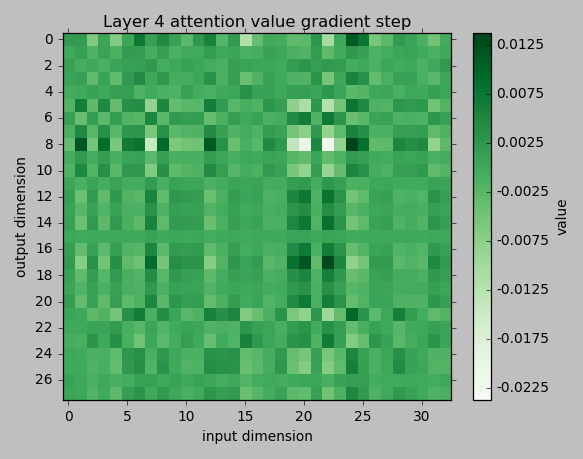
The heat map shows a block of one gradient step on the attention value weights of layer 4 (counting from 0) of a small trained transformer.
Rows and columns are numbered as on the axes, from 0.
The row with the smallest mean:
8
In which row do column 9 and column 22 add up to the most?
17
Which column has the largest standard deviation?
22
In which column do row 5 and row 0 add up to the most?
24
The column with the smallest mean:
15
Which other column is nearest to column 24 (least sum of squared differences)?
12
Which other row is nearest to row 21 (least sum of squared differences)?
25
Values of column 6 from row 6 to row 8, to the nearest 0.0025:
-0.0025 0.0025 0.0075
